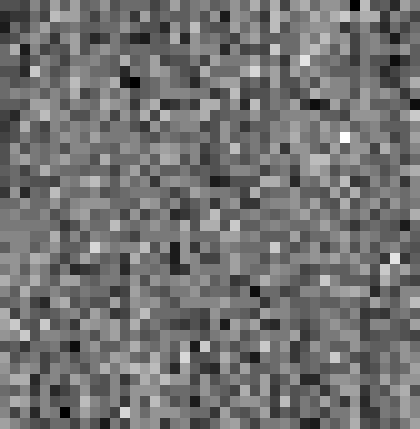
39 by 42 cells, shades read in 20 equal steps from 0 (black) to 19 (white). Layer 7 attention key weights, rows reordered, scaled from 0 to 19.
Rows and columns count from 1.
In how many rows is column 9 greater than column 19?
18
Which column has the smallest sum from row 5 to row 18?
1
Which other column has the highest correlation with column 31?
32
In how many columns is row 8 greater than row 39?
22
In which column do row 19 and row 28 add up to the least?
5
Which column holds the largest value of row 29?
15
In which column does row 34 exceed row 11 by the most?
16
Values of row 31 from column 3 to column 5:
15 6 10
